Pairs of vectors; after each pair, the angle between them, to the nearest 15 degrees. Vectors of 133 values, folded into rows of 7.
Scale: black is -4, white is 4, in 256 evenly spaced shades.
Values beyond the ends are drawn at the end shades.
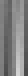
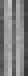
75 degrees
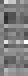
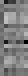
165 degrees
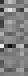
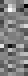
45 degrees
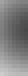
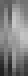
150 degrees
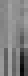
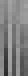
45 degrees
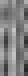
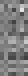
105 degrees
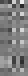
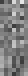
45 degrees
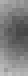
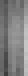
120 degrees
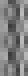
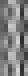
165 degrees
